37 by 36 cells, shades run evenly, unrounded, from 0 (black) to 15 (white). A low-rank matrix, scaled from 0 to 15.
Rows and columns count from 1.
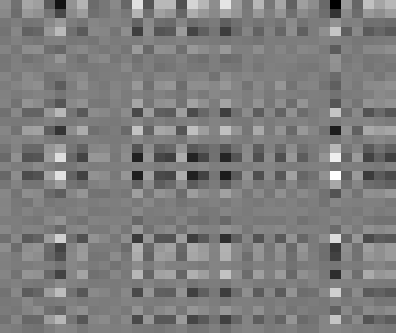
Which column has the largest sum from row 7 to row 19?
31
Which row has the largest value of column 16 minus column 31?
1
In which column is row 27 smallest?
21
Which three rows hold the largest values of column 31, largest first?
20, 18, 27
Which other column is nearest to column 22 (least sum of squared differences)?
32
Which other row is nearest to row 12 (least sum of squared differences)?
22
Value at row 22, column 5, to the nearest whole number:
6
